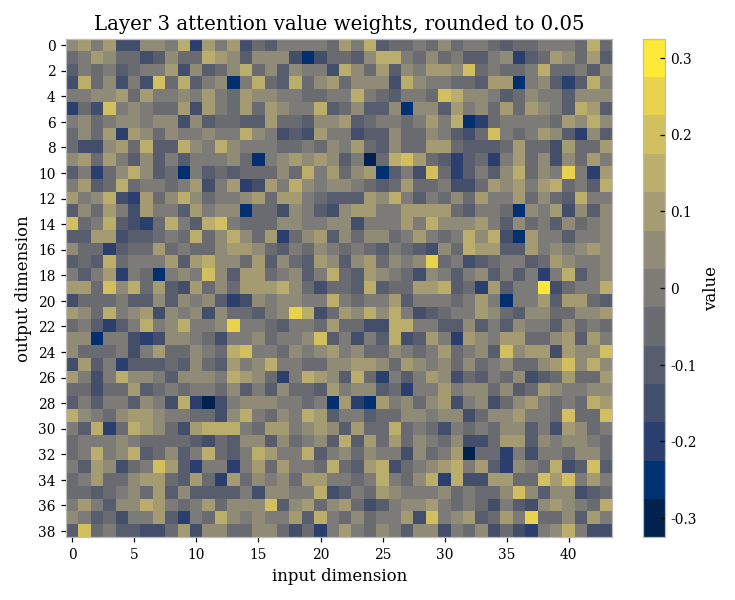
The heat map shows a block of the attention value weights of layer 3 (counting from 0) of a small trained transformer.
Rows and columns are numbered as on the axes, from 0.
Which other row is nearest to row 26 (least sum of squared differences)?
8
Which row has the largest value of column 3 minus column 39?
19
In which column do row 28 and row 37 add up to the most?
37
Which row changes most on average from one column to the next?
3
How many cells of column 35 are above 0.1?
1
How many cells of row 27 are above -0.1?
36
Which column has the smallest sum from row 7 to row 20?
31
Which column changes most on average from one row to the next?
9
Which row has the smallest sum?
38
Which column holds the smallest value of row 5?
27
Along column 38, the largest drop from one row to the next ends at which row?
35
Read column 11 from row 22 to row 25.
0 -0.05 0 -0.05
